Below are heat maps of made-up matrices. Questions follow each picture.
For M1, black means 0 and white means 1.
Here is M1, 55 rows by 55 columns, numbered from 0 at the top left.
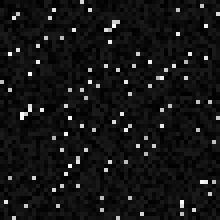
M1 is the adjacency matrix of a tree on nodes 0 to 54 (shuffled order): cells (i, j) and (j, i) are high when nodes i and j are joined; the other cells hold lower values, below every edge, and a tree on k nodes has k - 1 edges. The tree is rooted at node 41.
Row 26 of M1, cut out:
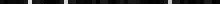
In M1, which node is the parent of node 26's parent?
27
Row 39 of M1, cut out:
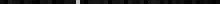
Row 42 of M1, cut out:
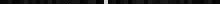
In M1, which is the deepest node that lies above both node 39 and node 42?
40
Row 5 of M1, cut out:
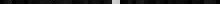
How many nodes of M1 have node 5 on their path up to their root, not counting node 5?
10
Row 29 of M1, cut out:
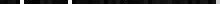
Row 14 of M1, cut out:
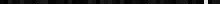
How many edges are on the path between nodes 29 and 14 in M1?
5
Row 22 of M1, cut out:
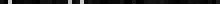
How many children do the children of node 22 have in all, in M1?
4
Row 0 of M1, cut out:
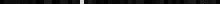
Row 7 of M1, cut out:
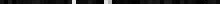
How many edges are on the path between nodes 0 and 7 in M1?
5
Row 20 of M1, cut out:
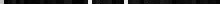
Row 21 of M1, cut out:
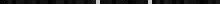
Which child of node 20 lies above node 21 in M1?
31
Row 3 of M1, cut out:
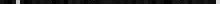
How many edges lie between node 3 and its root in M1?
4
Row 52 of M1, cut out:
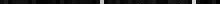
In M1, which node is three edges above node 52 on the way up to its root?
32
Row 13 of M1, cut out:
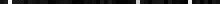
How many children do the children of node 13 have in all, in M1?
1
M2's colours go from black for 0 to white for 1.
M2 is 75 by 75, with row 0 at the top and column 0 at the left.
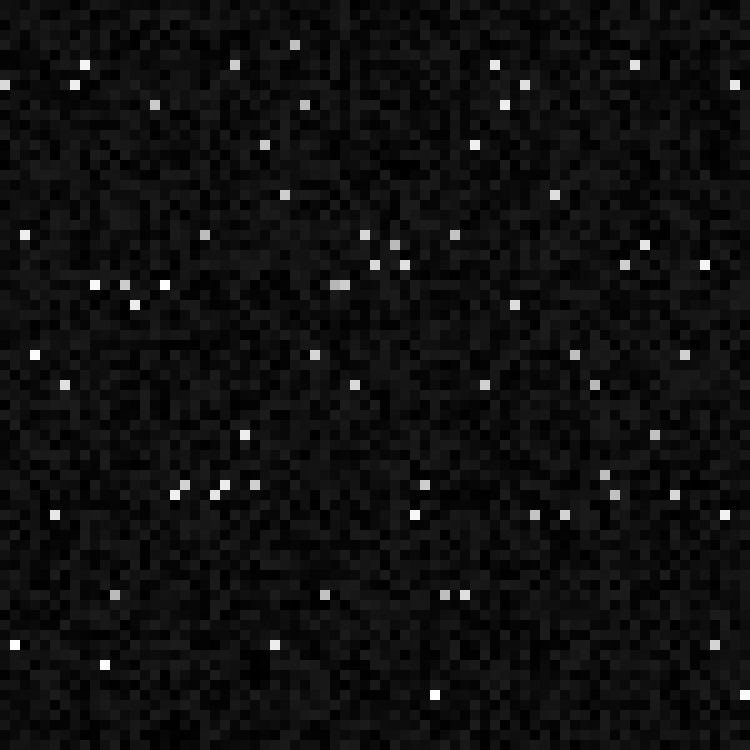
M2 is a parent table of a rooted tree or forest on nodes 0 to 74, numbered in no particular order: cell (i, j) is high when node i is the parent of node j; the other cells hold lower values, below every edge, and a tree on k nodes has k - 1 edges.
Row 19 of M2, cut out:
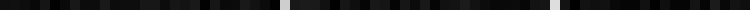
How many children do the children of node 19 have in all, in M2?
5
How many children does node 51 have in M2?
5
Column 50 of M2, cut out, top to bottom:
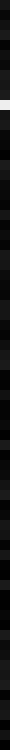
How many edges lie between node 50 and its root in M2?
2
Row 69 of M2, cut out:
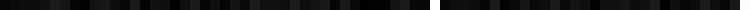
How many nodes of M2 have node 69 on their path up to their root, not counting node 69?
9
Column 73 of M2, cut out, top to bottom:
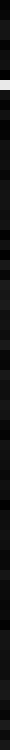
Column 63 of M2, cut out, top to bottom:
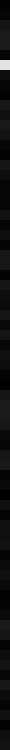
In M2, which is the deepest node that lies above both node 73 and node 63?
6
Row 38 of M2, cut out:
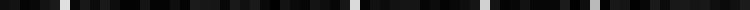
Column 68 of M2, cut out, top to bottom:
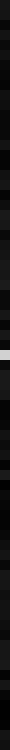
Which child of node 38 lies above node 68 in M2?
35
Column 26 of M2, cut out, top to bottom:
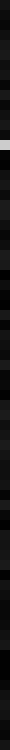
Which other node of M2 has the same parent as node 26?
47
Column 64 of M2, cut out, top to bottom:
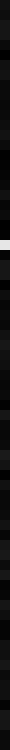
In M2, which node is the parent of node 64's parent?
43
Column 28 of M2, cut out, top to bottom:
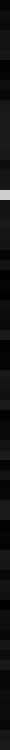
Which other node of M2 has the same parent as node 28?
55
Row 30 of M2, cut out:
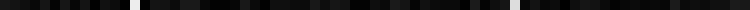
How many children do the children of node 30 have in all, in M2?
5
